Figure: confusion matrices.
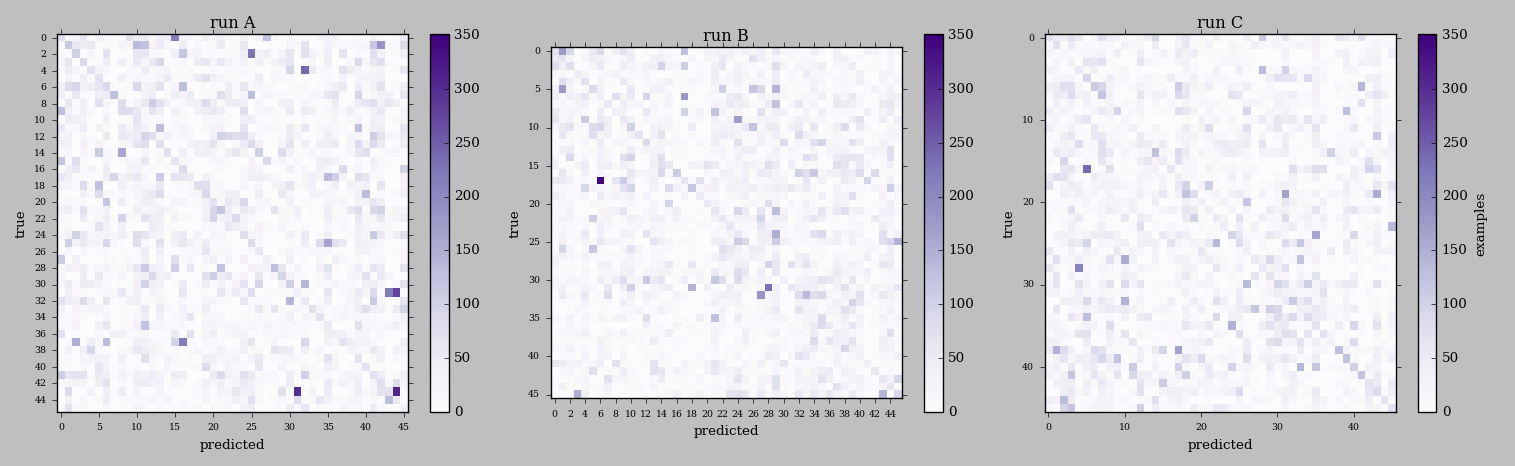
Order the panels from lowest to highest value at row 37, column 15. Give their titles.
run C, run B, run A
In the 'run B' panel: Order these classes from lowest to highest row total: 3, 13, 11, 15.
3, 13, 11, 15
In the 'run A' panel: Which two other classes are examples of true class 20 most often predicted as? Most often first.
6, 24
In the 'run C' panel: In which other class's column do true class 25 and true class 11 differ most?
22
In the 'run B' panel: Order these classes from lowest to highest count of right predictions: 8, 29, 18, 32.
8, 29, 32, 18
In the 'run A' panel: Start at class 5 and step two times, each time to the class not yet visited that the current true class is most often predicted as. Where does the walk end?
40
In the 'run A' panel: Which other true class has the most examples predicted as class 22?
12
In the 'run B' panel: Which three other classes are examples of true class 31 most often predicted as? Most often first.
28, 18, 10
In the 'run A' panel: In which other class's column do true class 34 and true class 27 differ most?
0
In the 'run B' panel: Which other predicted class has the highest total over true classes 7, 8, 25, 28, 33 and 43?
29
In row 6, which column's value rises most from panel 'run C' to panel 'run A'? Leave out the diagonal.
16
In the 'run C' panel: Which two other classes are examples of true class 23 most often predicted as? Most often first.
45, 12
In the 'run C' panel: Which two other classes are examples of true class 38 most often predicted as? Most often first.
17, 1
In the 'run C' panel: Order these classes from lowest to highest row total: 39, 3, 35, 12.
3, 12, 35, 39
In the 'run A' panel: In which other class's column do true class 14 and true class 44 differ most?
8
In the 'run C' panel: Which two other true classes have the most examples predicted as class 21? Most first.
18, 11
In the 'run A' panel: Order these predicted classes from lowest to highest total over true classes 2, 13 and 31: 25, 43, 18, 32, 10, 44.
18, 32, 10, 43, 44, 25
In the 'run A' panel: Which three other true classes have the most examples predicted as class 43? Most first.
31, 44, 8
